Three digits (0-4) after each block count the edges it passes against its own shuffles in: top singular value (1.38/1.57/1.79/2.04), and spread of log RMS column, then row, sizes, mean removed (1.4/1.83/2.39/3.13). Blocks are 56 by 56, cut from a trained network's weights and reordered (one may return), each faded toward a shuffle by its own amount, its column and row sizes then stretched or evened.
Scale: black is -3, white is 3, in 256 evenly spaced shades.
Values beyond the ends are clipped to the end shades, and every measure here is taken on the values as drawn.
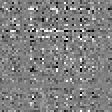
2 3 4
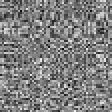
4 1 0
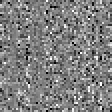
1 3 0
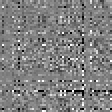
3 3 4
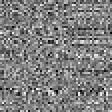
4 1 3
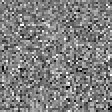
0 1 1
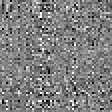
3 3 3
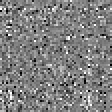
0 2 2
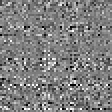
1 2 4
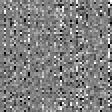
2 4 0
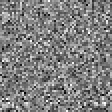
2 0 0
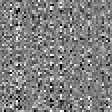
3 4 1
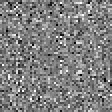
2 2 0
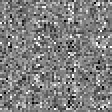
1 2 1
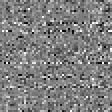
2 1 3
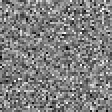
0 0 1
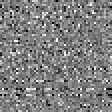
2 1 3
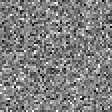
2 0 0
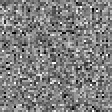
2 1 2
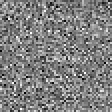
2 0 0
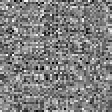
4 1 2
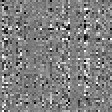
2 4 2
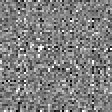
2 2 3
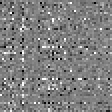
3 2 3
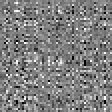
4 4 3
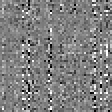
3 4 2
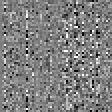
0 4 0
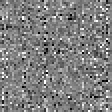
2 3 1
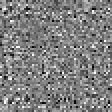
1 2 3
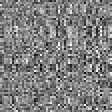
4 3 1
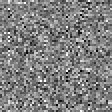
2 2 1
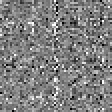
2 2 1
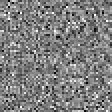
3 1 1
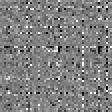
3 3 3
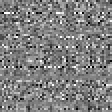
3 1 4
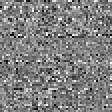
2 0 4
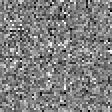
0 2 0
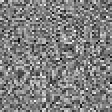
3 0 0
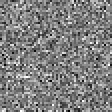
1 0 1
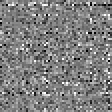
0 2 3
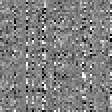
1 4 2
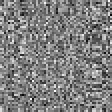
4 2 0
